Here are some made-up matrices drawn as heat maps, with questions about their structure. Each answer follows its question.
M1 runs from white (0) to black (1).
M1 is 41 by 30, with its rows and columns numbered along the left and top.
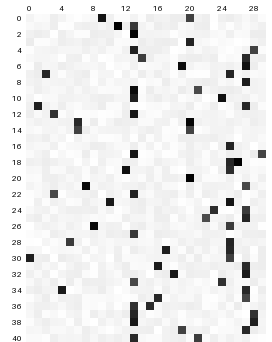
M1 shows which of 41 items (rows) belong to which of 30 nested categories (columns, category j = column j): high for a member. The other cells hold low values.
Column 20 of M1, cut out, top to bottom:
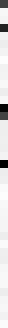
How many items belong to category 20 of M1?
5
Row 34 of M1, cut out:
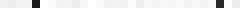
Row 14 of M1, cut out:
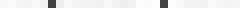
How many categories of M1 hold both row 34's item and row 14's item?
0
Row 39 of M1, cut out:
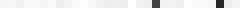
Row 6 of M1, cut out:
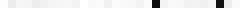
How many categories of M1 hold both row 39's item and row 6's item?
2
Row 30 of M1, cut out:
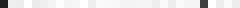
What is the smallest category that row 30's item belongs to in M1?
0
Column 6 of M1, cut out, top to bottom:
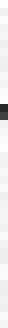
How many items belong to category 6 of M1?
2
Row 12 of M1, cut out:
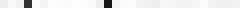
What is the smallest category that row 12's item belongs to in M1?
3
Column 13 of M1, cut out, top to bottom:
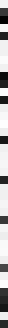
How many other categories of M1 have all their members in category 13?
7
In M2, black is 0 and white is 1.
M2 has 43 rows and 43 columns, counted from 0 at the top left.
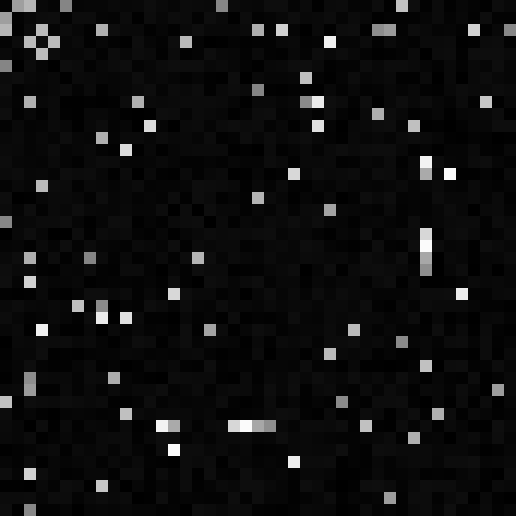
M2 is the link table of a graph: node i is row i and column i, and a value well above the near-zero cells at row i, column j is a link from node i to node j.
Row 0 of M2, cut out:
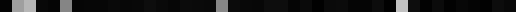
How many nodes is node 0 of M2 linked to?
5
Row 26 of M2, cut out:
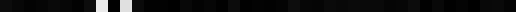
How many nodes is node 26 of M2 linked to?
2
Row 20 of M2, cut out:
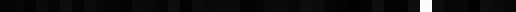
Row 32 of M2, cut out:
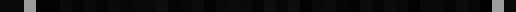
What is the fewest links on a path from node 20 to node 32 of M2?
4
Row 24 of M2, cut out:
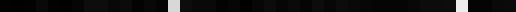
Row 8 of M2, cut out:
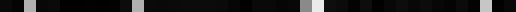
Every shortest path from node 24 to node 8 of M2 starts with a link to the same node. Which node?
node 14
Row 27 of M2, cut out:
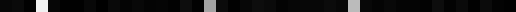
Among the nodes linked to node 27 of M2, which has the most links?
node 3
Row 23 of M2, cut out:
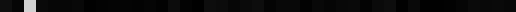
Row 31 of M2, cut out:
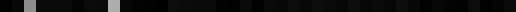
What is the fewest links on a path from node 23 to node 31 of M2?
2
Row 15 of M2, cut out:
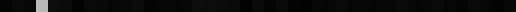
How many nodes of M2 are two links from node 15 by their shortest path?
3
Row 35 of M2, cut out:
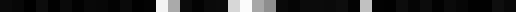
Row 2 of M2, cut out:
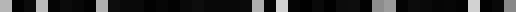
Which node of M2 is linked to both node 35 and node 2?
node 21
